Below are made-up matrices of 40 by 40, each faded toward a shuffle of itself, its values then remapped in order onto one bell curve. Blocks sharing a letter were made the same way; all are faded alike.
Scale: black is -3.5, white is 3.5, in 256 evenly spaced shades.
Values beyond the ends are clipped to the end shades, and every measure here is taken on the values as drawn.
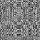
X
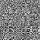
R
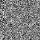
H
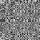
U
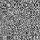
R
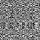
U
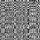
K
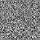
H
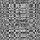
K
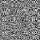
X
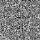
H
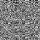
U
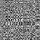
U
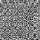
X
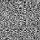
R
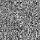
H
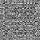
U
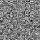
R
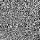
H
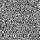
R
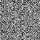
H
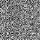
H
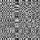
K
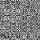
X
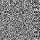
R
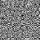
R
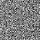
H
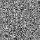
H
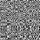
U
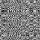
U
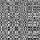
K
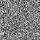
H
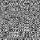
U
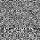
U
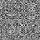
R
